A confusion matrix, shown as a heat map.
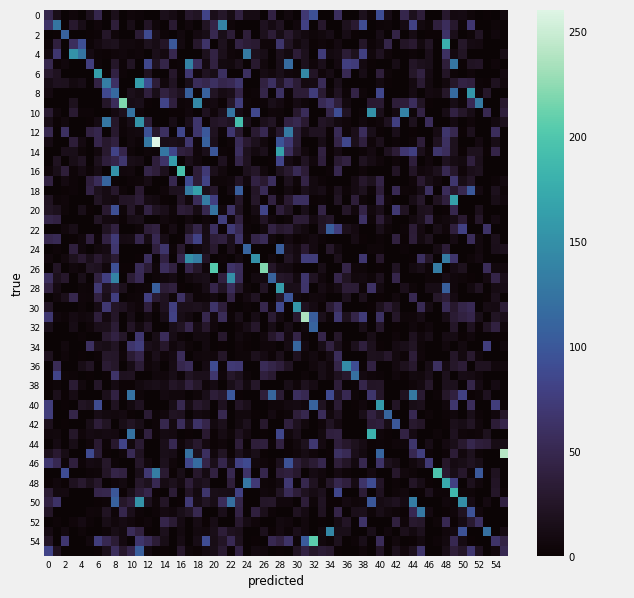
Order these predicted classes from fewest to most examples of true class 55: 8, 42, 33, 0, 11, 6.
6, 42, 33, 8, 0, 11
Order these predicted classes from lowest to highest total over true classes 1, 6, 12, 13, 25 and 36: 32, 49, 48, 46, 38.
46, 32, 49, 38, 48
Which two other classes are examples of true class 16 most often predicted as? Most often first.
8, 19
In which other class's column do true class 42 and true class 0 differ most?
32
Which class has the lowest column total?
41
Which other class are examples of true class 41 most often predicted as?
0
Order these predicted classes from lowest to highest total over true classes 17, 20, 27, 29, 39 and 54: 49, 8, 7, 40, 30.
30, 40, 49, 7, 8
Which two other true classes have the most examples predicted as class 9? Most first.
44, 15
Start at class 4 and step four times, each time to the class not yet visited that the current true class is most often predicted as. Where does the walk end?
28
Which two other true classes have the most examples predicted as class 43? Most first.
10, 14
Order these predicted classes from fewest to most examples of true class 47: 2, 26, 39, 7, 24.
39, 7, 26, 24, 2
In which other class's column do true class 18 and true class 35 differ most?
17
